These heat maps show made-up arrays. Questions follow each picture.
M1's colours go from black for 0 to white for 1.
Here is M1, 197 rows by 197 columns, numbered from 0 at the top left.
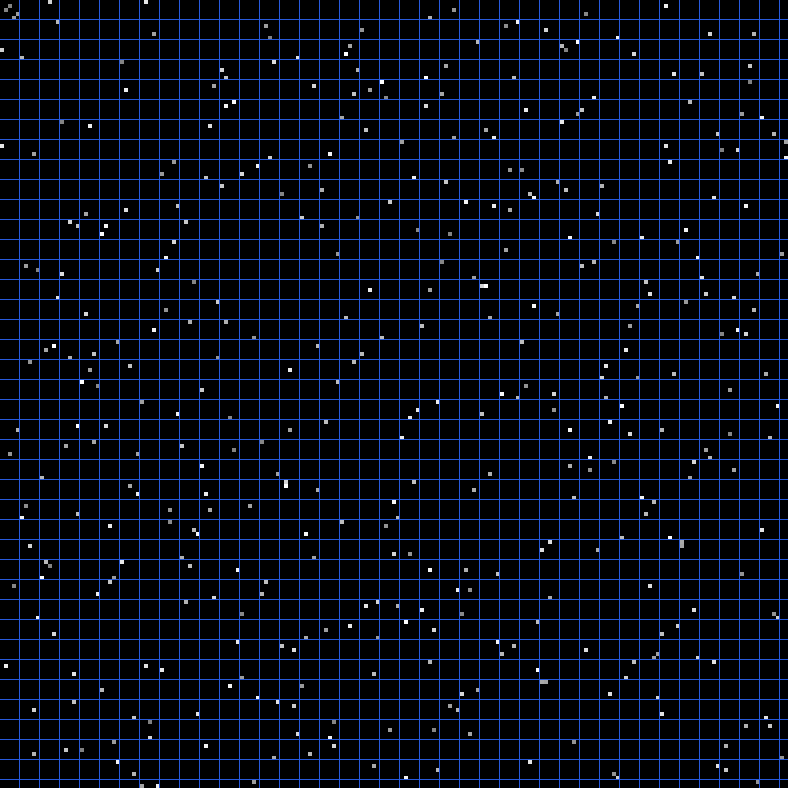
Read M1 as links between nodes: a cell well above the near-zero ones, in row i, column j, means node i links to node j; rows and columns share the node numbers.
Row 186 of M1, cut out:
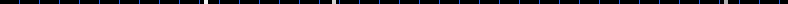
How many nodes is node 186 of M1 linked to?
3
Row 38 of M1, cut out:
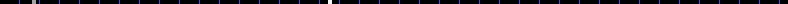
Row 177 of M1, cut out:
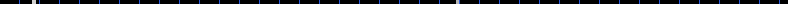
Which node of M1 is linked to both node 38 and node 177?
node 8
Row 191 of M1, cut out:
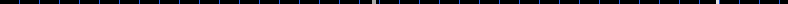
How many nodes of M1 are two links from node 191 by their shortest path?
2
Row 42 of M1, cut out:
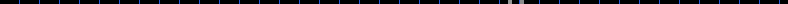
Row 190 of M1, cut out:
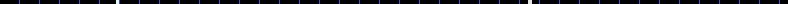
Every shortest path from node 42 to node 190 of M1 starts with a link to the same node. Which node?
node 130
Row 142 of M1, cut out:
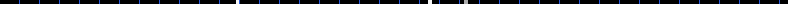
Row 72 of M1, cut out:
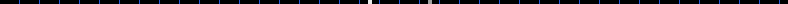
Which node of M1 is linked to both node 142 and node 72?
node 107
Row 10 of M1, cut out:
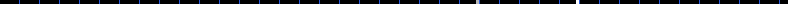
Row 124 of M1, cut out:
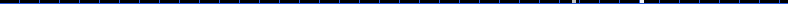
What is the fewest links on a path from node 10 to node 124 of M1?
5
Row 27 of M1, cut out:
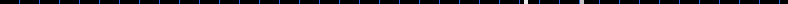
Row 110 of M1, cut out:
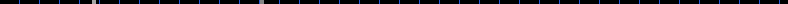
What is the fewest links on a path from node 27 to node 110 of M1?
6
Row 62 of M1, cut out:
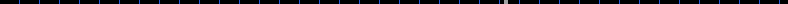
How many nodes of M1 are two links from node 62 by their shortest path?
1
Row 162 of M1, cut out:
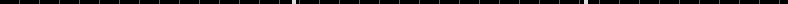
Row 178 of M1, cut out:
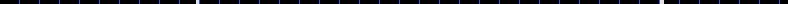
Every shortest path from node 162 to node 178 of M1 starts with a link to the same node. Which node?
node 146
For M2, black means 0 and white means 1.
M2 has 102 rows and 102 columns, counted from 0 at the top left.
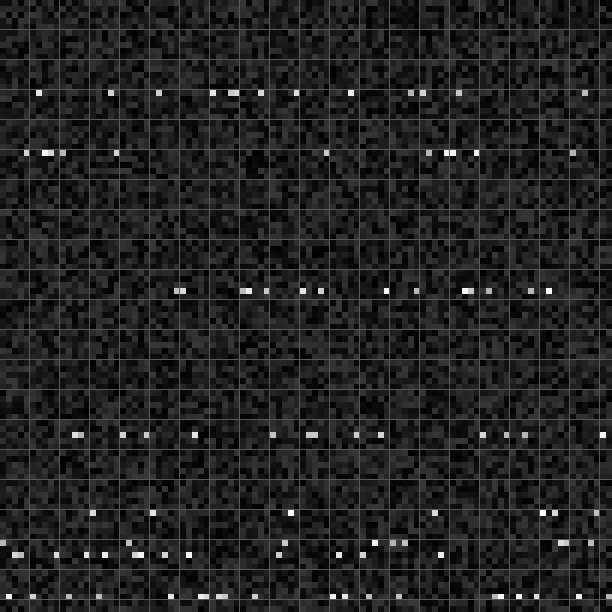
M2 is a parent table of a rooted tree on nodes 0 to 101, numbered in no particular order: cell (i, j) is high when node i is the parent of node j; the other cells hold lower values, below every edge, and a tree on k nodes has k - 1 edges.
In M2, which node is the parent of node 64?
48
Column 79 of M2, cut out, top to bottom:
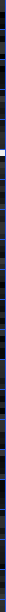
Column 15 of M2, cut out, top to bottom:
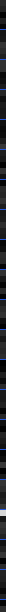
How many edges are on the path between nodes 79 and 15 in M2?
3
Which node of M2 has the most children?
99
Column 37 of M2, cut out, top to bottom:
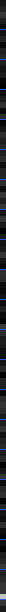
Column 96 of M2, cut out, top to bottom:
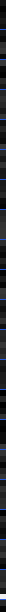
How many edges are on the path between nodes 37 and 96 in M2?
2
